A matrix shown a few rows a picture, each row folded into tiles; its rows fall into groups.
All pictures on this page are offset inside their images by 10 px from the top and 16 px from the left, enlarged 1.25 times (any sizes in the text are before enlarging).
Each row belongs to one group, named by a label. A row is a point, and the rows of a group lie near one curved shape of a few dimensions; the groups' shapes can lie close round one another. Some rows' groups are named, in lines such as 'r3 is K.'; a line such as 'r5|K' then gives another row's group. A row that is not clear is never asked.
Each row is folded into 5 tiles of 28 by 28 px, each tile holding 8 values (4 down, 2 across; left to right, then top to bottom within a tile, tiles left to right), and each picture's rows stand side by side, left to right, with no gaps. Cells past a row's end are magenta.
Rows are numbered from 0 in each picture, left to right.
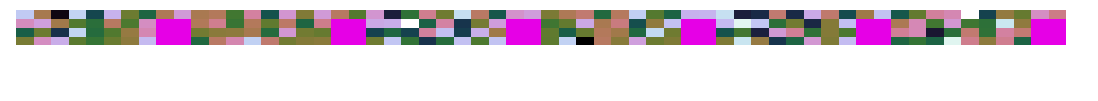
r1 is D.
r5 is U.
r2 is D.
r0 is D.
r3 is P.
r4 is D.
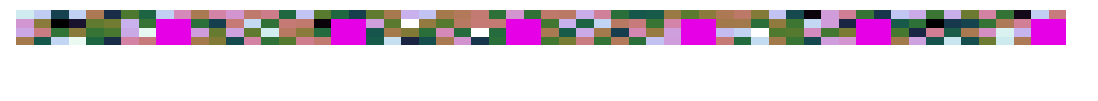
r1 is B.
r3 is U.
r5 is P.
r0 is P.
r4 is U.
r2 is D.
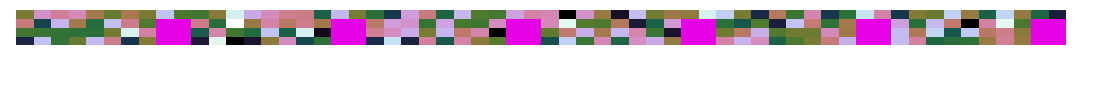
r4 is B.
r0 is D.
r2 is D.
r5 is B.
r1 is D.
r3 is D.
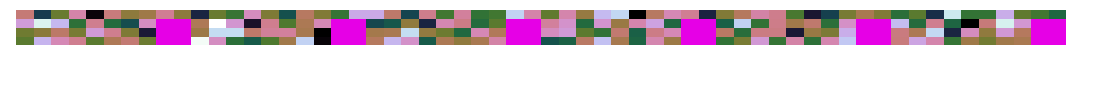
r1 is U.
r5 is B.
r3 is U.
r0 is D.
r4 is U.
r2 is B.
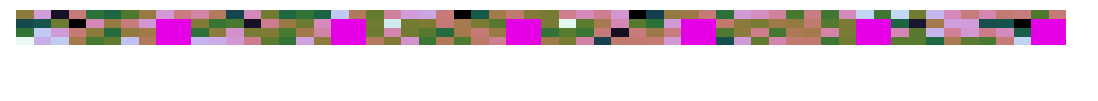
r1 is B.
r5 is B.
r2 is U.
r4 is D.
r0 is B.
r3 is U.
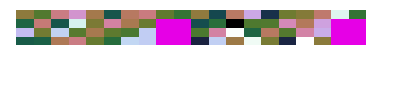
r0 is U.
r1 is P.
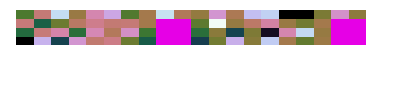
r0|D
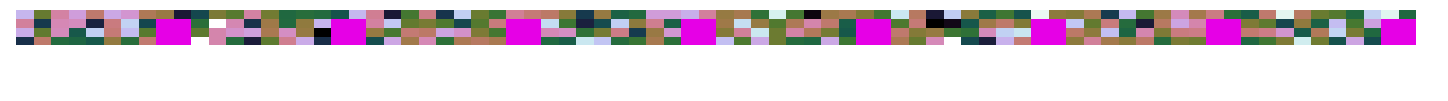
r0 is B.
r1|U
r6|B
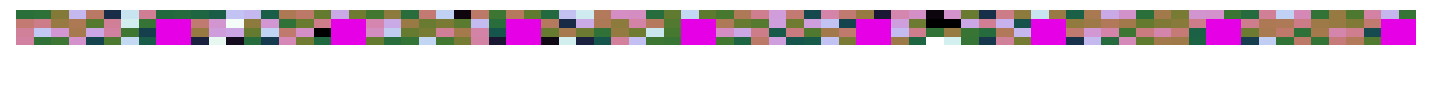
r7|D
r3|D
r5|P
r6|D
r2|U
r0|U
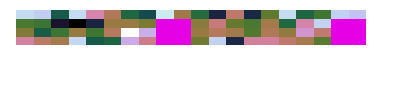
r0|P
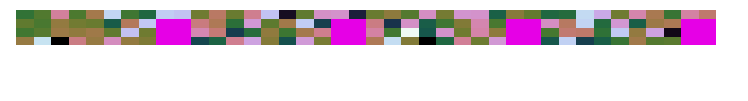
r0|P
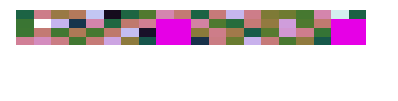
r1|D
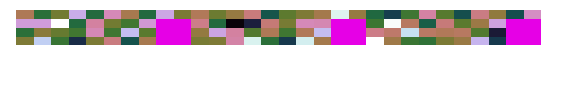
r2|U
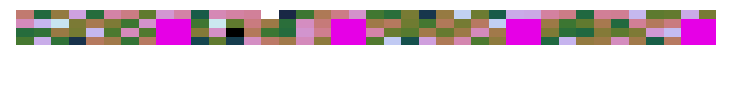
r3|D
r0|D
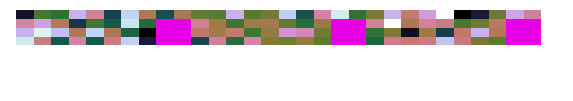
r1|D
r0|U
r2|U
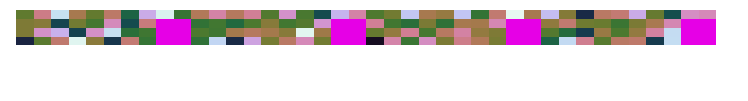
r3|D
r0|D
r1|P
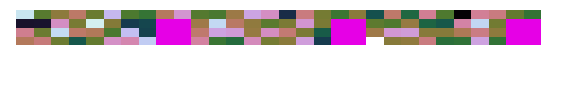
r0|B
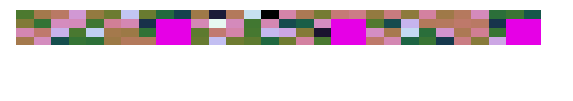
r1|D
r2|B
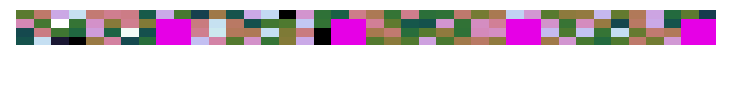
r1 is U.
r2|P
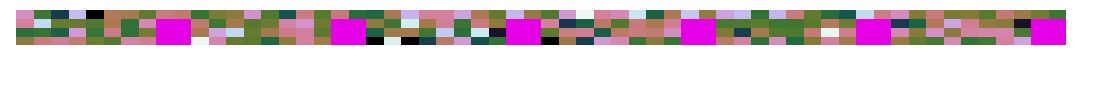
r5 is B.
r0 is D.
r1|B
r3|D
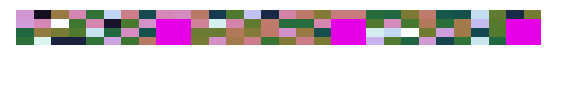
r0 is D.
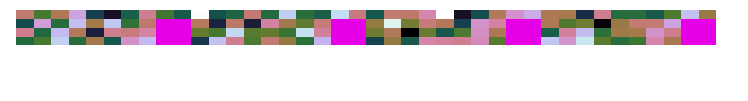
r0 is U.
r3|B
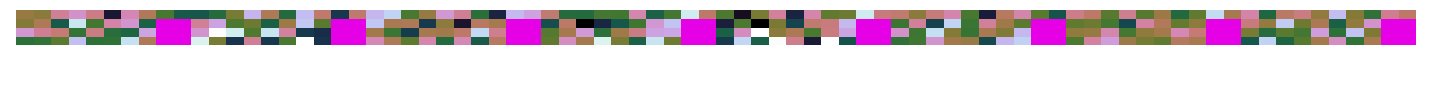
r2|P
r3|P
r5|U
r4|P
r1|U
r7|D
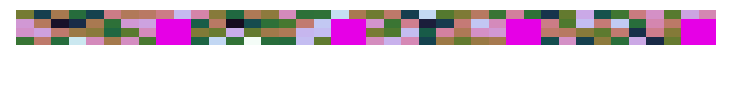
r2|B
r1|P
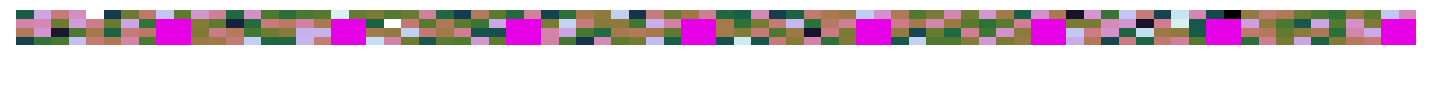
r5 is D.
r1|P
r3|U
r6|B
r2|U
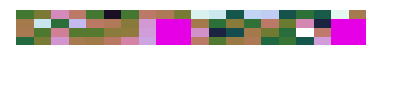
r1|P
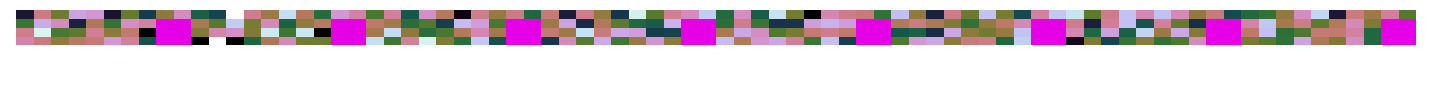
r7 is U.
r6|B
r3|D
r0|U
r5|D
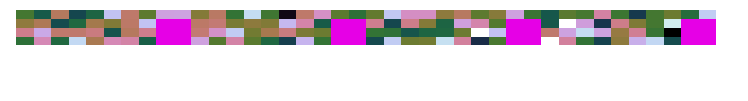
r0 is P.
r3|U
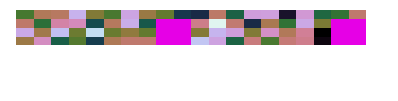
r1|U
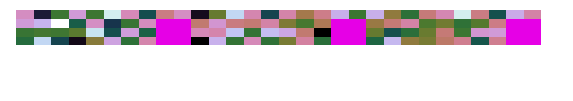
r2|D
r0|D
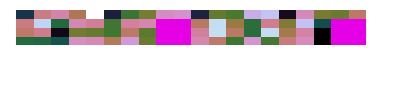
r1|U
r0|U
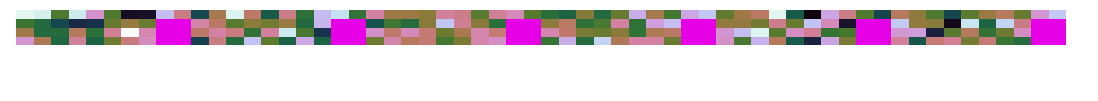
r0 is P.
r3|P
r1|D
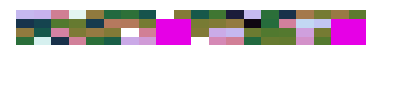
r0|P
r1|B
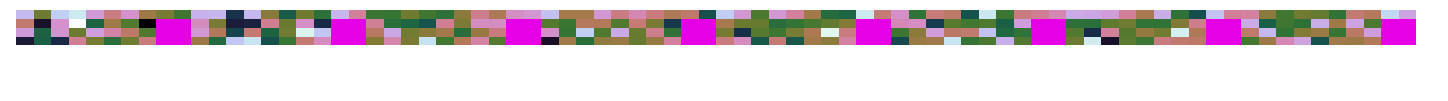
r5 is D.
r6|P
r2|P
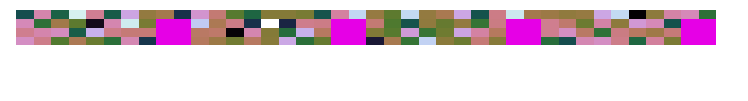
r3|U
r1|P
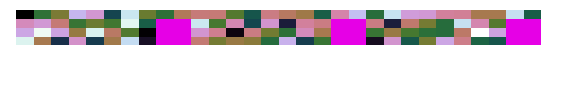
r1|P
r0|U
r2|D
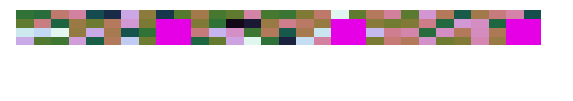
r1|P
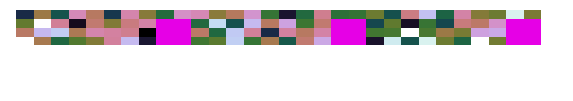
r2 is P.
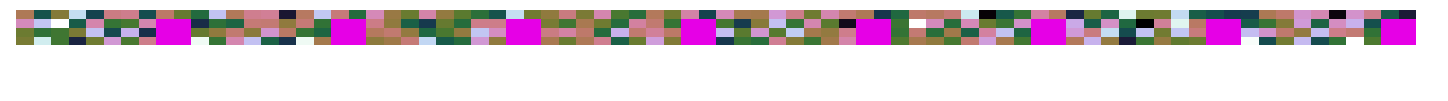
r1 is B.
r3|B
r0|D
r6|B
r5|U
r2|P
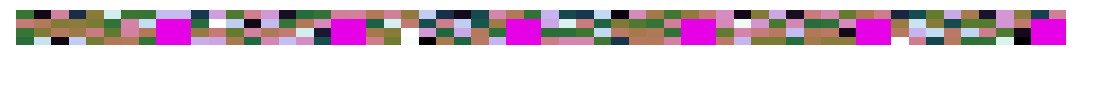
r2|U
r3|D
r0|P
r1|U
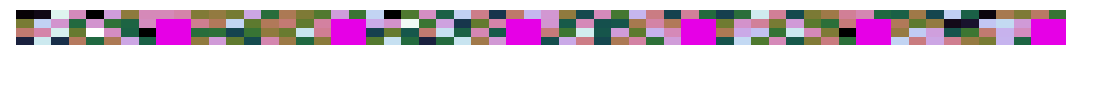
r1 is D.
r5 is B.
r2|D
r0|D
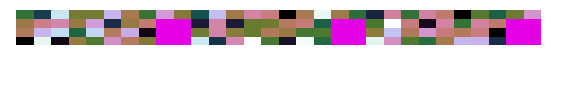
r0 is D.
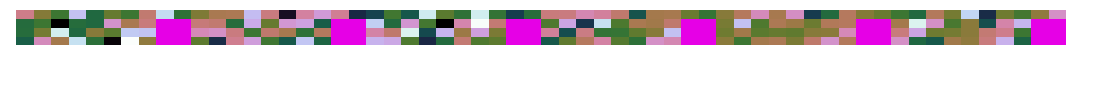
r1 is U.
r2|B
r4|U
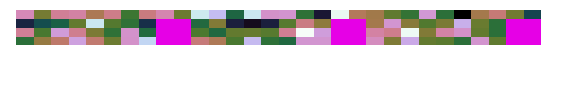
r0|B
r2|U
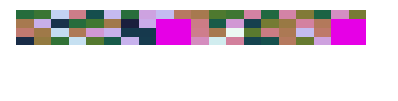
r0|D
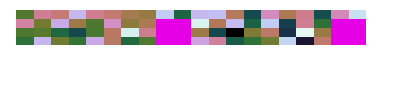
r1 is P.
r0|D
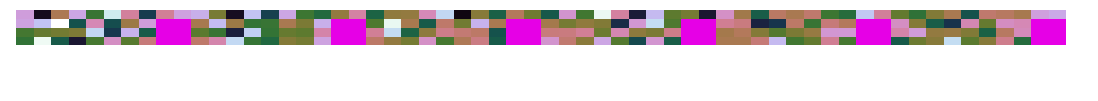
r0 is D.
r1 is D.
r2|U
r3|B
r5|P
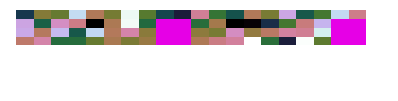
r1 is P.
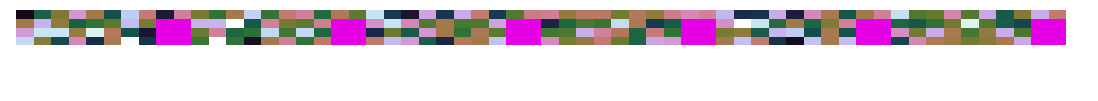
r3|B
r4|D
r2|D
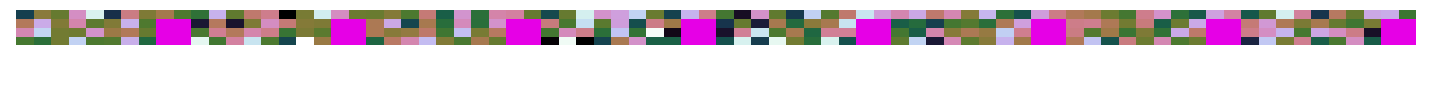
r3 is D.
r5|P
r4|P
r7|D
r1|B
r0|U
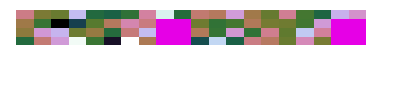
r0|P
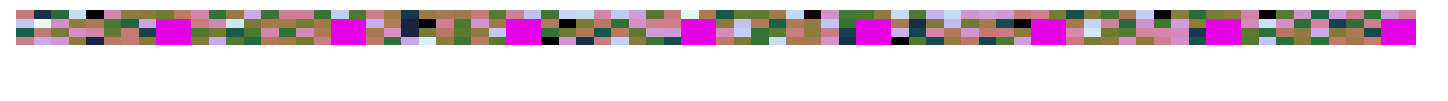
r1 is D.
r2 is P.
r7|D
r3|D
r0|D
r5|B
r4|U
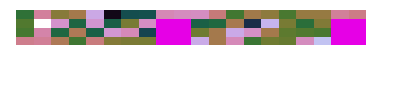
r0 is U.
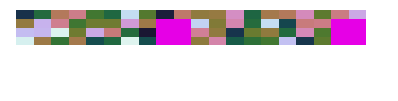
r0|U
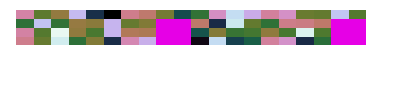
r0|U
